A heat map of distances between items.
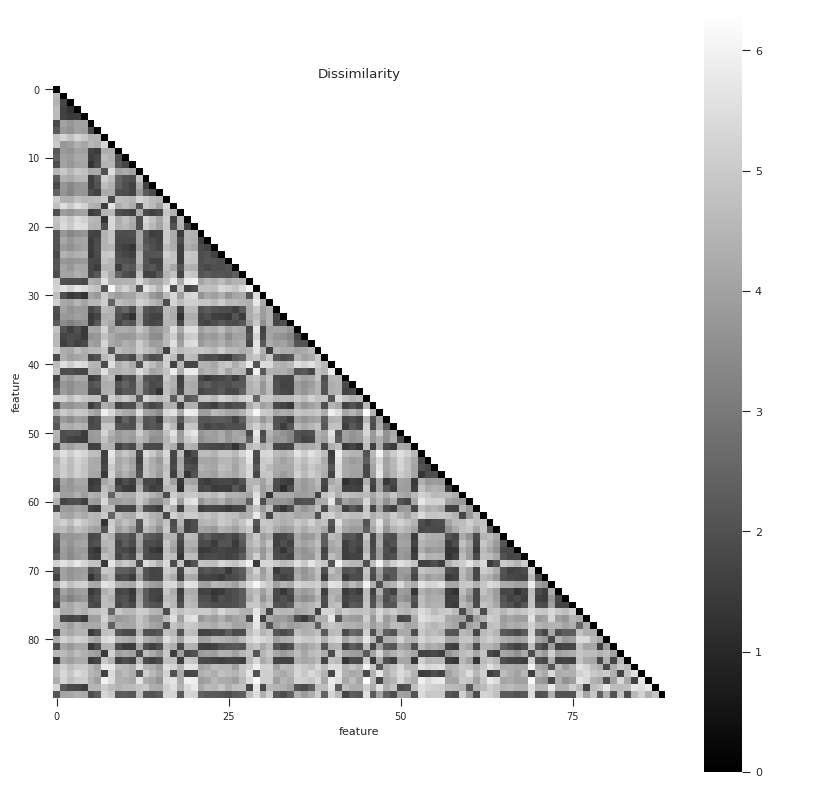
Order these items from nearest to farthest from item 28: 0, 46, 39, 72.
46, 39, 0, 72
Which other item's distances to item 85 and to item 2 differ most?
3
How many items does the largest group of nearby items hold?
44
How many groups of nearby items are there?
5
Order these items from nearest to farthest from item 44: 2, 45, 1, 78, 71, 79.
71, 79, 2, 1, 78, 45
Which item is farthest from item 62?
29
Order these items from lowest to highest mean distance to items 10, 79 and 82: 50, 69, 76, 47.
69, 50, 47, 76
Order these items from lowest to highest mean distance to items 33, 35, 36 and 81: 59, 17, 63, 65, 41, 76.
65, 41, 59, 76, 63, 17
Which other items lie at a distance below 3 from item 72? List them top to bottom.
47, 80, 84, 86
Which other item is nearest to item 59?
31
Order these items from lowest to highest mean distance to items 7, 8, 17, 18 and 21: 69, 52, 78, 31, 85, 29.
52, 85, 69, 29, 78, 31
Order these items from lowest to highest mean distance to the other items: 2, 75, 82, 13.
75, 13, 2, 82
